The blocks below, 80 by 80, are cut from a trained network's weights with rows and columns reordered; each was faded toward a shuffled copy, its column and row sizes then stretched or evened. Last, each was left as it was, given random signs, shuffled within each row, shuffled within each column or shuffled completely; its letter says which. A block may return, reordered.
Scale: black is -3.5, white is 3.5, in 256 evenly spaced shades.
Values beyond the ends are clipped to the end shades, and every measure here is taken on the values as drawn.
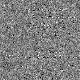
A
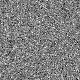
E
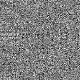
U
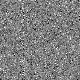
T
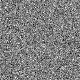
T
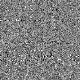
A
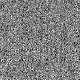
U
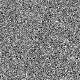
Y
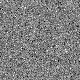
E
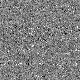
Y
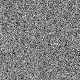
E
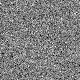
E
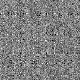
U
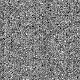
T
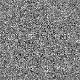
U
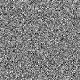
U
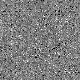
A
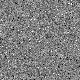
E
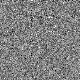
A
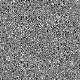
U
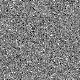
T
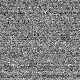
Y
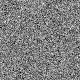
E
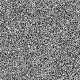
E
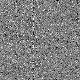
T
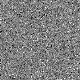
T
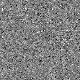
A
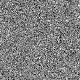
T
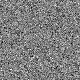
E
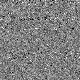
Y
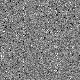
T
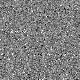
Y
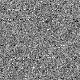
Y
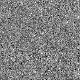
A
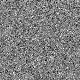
E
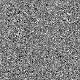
A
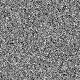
E
